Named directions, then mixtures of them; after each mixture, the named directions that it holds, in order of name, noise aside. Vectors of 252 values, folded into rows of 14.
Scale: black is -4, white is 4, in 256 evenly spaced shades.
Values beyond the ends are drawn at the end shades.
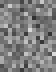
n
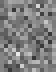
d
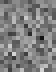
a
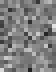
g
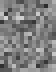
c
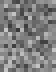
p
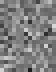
g.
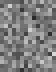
n.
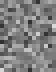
g.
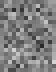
d, p.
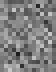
d.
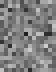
g, n.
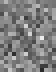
a.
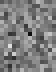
a, g.
